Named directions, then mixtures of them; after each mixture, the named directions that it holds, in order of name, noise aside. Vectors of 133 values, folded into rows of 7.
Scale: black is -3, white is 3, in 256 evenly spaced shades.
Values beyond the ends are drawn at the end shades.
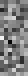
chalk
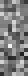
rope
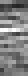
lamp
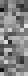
chalk, lamp.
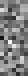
chalk.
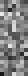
rope.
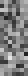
chalk, rope.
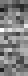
chalk, lamp.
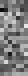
chalk, lamp, rope.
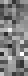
lamp, rope.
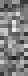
lamp, rope.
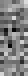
chalk, lamp, rope.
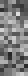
chalk, lamp, rope.
